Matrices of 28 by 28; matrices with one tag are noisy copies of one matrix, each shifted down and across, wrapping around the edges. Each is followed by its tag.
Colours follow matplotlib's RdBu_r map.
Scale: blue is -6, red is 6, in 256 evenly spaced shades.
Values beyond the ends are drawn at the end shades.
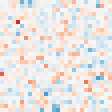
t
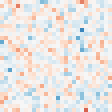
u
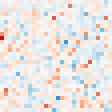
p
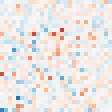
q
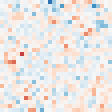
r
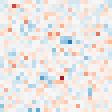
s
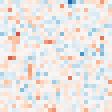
q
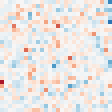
u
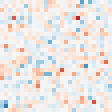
t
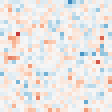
q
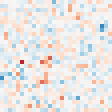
q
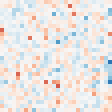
u
